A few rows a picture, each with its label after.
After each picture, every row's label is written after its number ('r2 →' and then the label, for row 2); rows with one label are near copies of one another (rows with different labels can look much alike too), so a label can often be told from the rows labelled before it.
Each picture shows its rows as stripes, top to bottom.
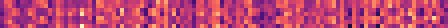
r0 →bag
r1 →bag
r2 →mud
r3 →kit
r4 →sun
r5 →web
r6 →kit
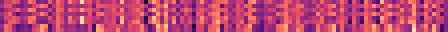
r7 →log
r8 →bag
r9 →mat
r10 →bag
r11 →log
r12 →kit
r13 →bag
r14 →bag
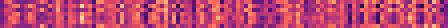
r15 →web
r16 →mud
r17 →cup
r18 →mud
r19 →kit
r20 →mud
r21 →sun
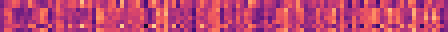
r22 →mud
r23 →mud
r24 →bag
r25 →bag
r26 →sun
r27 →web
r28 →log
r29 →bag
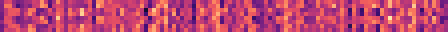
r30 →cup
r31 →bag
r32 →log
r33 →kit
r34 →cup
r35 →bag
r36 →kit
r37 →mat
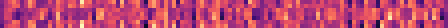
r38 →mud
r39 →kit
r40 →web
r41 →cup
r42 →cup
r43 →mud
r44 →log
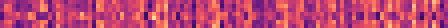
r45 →sun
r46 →bag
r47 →bag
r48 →mat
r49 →mat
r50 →bag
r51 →cup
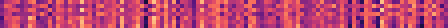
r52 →log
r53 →bag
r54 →log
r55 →sun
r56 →mat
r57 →log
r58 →mud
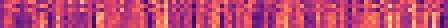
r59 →log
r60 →bag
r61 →kit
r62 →sun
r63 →cup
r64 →bag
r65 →cup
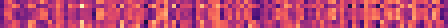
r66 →web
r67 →kit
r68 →web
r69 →web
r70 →web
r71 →log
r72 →mud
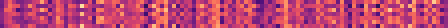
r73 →sun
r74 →kit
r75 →bag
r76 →log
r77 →cup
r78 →web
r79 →kit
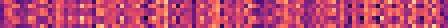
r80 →bag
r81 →mud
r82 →web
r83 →web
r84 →log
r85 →mud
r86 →sun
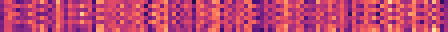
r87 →cup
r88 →mat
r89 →cup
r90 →kit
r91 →web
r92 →mat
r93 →cup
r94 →sun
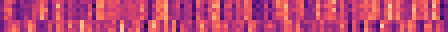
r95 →web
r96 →cup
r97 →bag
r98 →cup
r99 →cup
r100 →kit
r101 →log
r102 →mud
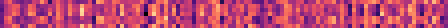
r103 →sun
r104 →kit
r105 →kit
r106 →log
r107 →web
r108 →web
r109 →mud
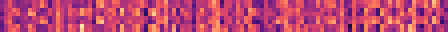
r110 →sun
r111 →sun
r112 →mud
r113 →mat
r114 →cup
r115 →web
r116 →kit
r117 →kit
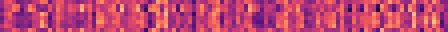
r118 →bag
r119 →mud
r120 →mud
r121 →bag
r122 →sun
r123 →sun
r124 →bag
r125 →log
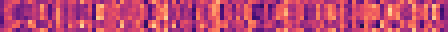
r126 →kit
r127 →sun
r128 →cup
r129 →cup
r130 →web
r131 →mat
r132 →log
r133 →bag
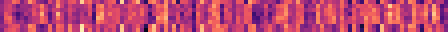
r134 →mud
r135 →cup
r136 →sun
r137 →cup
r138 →web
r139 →web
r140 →log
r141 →log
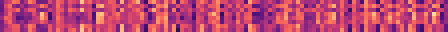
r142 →mud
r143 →web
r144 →kit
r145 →sun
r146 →bag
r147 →web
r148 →mud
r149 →mud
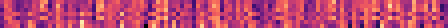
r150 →bag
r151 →cup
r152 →web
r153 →mud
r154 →web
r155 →kit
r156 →log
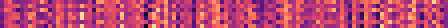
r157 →sun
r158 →kit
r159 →bag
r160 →log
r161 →kit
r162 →cup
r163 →log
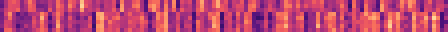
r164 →kit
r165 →kit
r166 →log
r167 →web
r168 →sun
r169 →cup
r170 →cup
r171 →web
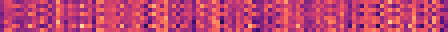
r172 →cup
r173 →log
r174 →cup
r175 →mat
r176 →sun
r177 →cup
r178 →mud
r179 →web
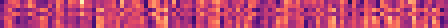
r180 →kit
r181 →mat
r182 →web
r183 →log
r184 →bag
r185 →web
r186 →web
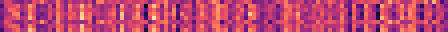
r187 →cup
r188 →mat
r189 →kit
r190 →mud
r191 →mat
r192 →cup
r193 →kit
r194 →mat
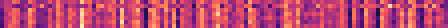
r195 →mud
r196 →cup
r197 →mud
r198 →kit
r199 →log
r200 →mud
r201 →kit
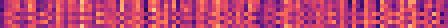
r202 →kit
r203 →mud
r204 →mat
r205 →web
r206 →mat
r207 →web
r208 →kit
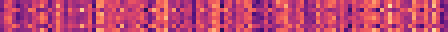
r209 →web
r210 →cup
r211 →log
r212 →cup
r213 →bag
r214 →cup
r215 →mud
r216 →sun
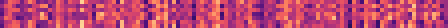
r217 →kit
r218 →bag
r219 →kit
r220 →sun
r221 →bag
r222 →mud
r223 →kit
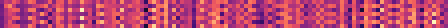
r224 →log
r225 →web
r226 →log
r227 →sun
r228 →kit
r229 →sun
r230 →log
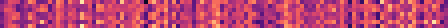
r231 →log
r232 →cup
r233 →bag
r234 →kit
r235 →mud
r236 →sun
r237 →kit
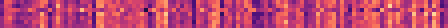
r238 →web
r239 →cup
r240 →log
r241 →sun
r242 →web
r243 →cup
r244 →sun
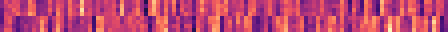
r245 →log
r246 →log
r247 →log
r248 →mat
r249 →web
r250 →web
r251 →cup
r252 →cup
